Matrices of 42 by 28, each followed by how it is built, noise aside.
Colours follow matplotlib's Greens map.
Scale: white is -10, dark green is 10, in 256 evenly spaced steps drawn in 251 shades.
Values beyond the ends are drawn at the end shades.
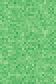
repeating rows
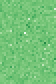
sparse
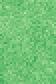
smooth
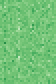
uneven columns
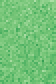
smooth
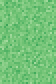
repeating rows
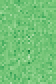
uneven columns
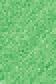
Hankel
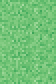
repeating rows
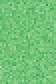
noise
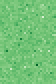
sparse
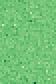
sparse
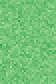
noise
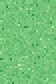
sparse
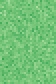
noise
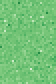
sparse
